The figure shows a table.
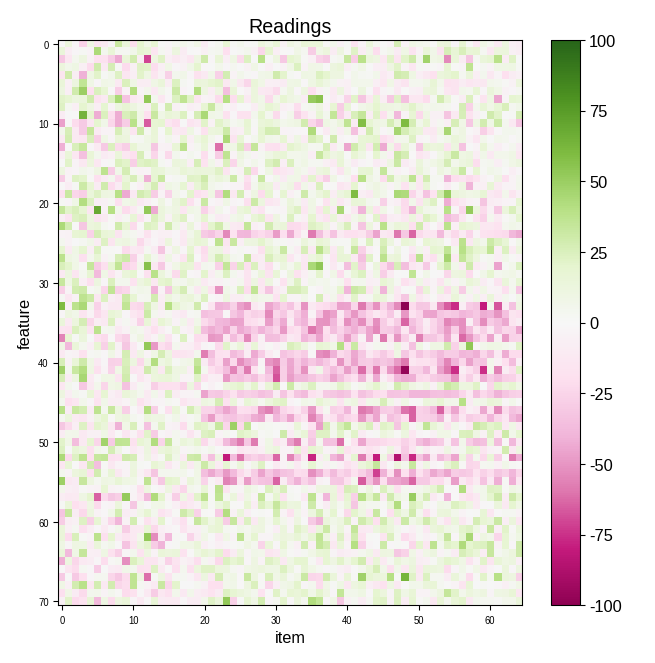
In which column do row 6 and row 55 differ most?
42
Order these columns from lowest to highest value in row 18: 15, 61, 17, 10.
61, 10, 15, 17
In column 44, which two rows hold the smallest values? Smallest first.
52, 54
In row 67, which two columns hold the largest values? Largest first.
48, 42
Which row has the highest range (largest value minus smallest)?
33
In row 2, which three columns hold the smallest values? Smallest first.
12, 54, 8
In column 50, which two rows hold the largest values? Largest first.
27, 23
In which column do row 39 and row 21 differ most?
57
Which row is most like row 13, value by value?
31
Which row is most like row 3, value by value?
30
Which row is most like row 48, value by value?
60
